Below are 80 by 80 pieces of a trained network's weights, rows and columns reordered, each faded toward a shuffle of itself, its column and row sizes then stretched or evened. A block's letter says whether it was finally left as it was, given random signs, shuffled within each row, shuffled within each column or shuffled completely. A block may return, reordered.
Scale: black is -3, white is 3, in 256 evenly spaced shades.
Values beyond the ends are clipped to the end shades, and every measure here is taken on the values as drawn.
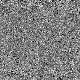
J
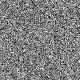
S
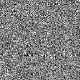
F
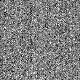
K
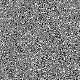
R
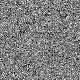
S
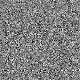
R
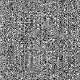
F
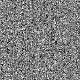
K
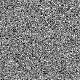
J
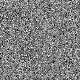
K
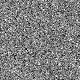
S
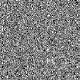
F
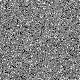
S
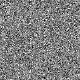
K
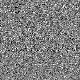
J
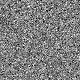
S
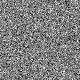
S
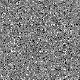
F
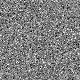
S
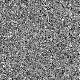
K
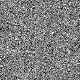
K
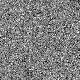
S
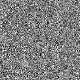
F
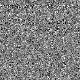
R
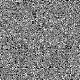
F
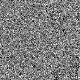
R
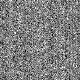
K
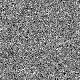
S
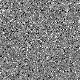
J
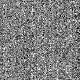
K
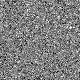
S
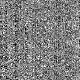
F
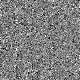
K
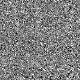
R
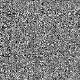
R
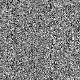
K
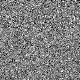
J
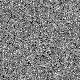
S
